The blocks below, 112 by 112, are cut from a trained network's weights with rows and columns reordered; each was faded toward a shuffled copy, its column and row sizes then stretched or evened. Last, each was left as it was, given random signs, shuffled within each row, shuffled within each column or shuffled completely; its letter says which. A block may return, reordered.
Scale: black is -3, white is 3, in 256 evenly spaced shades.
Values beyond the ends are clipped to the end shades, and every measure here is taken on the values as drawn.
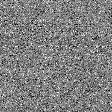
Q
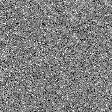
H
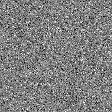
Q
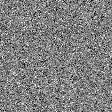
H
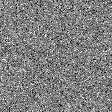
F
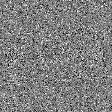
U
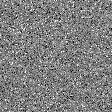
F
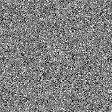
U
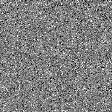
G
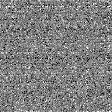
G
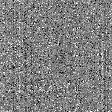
G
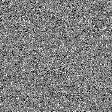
U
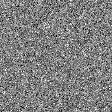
H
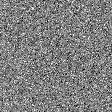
F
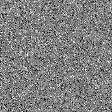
H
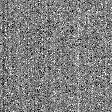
H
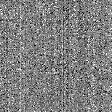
G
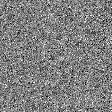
U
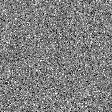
Q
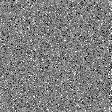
H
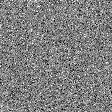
F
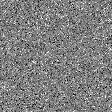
F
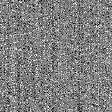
G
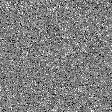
Q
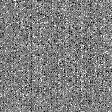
G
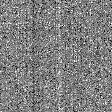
H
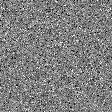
F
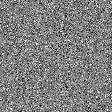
H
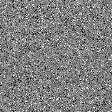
U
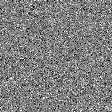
Q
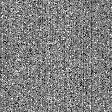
H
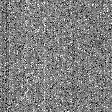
H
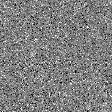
G
